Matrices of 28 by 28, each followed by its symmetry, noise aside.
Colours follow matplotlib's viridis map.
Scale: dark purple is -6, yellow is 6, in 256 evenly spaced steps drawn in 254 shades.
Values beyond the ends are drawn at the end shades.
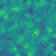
no symmetry.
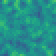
no symmetry.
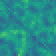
symmetric across the other diagonal.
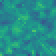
no symmetry.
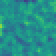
antisymmetric.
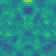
mirrored left to right.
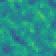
symmetric across the other diagonal.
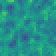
no symmetry.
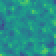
antisymmetric.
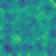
symmetric across the other diagonal.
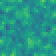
same after a half turn.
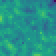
symmetric across the other diagonal.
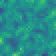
symmetric across the other diagonal.
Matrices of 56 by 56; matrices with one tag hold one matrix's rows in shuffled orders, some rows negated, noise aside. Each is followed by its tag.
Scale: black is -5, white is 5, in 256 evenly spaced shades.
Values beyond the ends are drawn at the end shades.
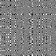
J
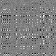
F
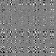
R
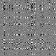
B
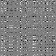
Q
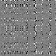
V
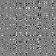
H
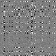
B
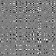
H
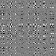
R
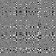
H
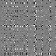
V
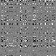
Q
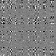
R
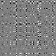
H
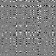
H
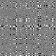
H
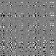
R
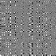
J
